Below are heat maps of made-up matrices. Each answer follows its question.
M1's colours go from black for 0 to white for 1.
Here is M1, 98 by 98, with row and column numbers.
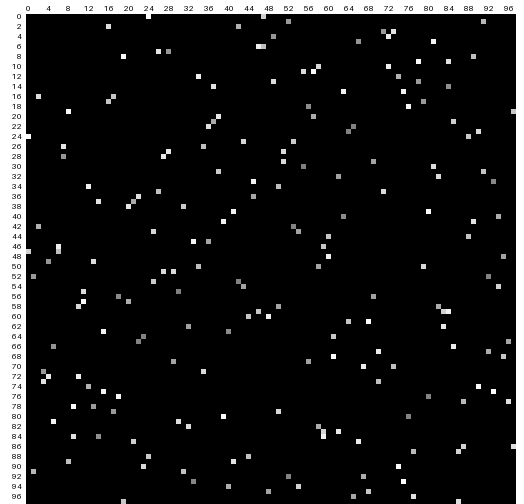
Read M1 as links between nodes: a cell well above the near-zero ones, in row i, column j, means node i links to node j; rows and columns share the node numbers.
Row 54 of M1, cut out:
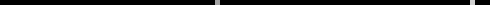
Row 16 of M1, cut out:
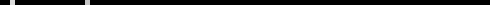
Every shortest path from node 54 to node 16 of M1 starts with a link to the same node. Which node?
node 43
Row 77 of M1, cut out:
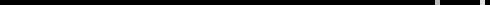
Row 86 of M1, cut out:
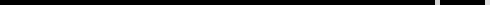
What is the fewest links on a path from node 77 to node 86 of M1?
2
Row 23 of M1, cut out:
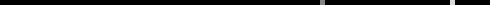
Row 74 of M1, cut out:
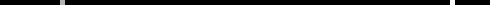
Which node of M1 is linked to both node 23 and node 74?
node 90
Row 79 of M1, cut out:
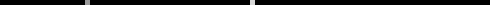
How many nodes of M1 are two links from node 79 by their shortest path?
3
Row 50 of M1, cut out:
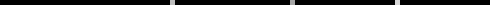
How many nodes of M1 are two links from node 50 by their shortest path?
4
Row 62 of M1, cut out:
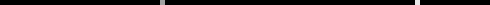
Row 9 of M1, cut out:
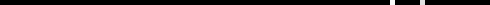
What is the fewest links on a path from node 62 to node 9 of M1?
4
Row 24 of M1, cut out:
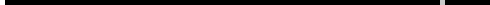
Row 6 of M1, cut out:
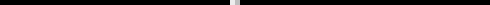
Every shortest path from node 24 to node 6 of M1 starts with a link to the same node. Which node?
node 0
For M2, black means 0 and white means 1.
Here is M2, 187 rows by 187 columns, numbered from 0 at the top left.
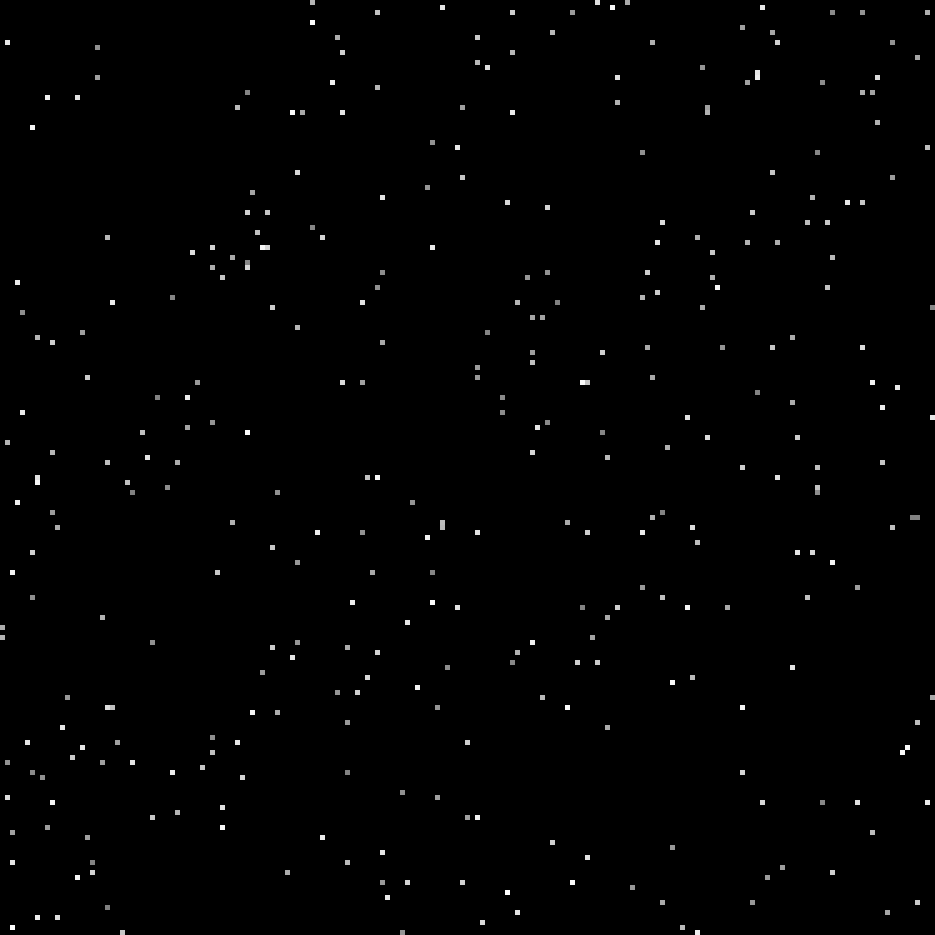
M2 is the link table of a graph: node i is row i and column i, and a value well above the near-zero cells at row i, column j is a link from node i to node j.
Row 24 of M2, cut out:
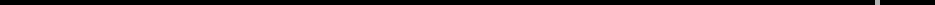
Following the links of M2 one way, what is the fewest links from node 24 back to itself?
8
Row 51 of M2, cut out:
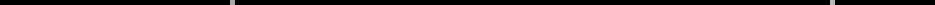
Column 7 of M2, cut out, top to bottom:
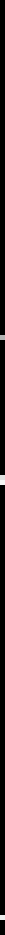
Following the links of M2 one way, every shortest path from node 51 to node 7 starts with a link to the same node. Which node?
node 166
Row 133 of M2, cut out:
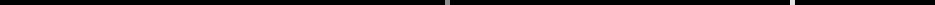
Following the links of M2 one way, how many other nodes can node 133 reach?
3
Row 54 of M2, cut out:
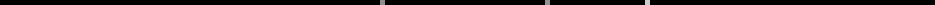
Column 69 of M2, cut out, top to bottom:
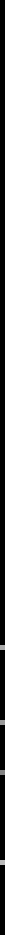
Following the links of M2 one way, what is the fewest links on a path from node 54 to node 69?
2
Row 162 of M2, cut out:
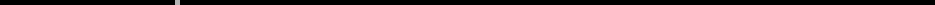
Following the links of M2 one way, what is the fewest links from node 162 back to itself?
6
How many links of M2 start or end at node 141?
8
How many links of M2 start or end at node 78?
1
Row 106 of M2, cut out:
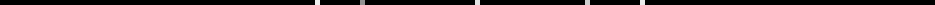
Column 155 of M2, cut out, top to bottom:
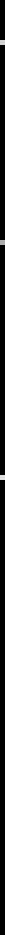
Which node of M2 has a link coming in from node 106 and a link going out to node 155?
node 95
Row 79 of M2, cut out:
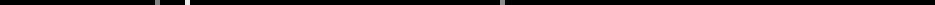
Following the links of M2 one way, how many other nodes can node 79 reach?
9
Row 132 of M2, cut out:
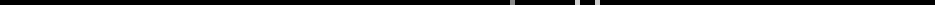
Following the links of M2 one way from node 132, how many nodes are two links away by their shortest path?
3
